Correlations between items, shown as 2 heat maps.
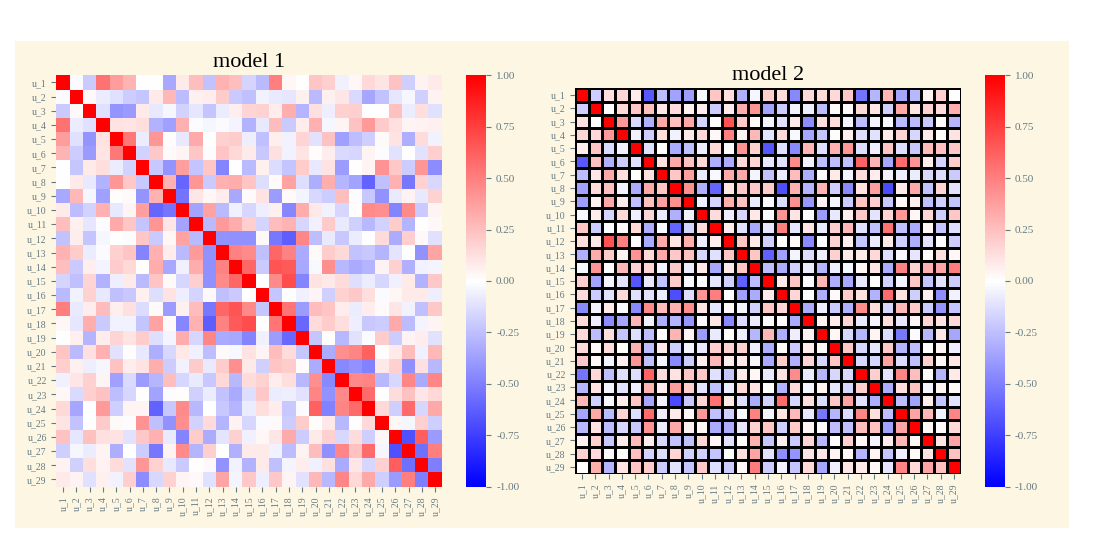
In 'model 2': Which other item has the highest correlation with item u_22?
u_6
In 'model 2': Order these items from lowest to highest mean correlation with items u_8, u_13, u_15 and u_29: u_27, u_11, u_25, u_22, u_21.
u_11, u_21, u_27, u_22, u_25
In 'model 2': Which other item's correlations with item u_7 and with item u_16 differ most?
u_8
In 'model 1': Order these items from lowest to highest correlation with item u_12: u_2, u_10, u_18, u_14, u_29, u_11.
u_18, u_14, u_11, u_29, u_2, u_10
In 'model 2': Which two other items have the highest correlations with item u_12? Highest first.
u_3, u_4
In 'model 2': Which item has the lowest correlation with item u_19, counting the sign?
u_25
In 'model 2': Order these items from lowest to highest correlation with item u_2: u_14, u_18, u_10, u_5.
u_18, u_10, u_5, u_14
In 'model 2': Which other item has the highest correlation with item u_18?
u_5
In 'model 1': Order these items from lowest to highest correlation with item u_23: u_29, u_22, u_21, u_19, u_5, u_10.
u_21, u_5, u_19, u_10, u_29, u_22
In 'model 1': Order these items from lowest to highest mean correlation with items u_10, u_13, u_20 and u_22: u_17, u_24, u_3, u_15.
u_3, u_15, u_17, u_24
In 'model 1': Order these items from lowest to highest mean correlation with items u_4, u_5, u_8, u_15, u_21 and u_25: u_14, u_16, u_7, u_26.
u_16, u_7, u_26, u_14
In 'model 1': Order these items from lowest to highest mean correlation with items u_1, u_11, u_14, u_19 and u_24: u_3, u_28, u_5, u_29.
u_3, u_28, u_29, u_5
